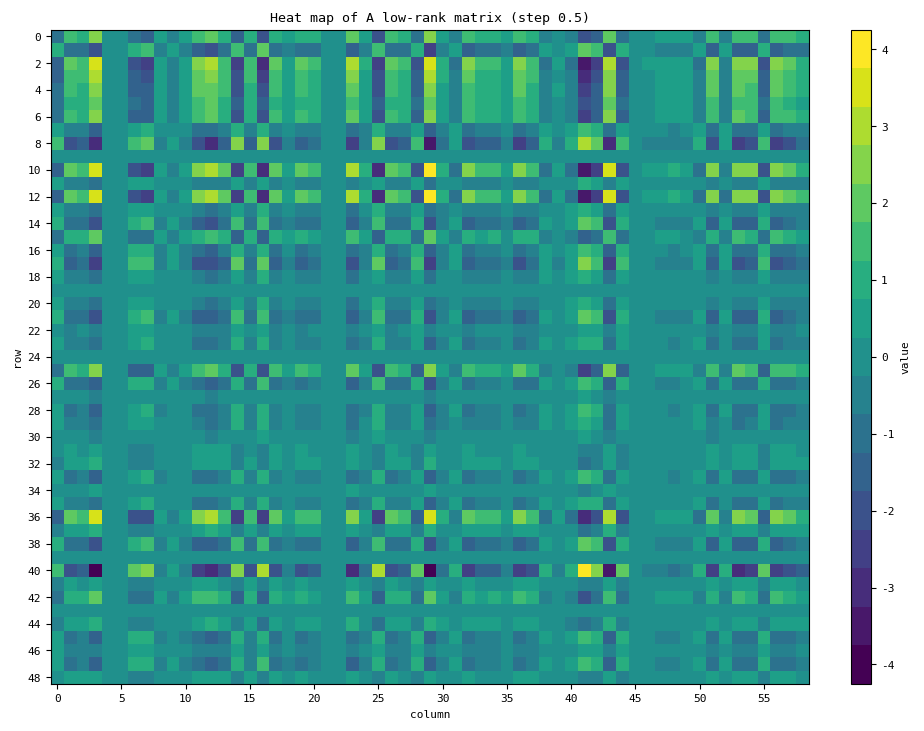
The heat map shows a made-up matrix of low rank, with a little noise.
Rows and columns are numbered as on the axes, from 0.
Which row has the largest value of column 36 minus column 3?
40
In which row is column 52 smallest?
12
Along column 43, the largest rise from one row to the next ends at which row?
2
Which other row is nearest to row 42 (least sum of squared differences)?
15
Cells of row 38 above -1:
34
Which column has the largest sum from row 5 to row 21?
41
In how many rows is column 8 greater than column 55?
18
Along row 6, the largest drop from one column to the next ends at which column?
44
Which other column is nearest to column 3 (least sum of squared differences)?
29
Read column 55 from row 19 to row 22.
0 0.5 1 0.5
